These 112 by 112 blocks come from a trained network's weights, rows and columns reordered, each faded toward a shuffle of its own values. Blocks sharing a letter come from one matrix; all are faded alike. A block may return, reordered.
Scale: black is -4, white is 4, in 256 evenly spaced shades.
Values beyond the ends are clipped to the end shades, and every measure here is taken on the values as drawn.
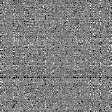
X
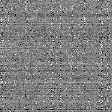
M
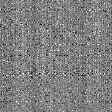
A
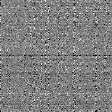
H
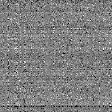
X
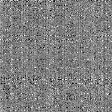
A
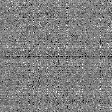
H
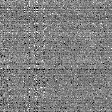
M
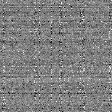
M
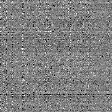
H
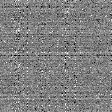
M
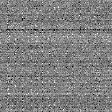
M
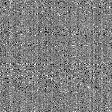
A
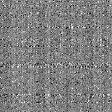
A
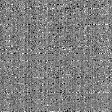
A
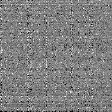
H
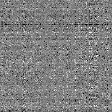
X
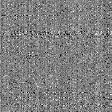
A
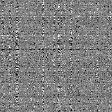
H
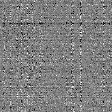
H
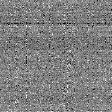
H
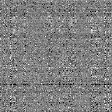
H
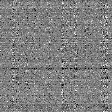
X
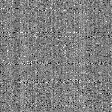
A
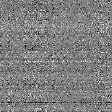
X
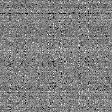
H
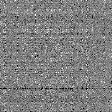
X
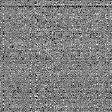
X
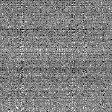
M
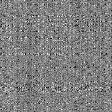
A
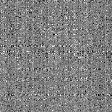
A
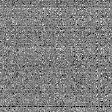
X
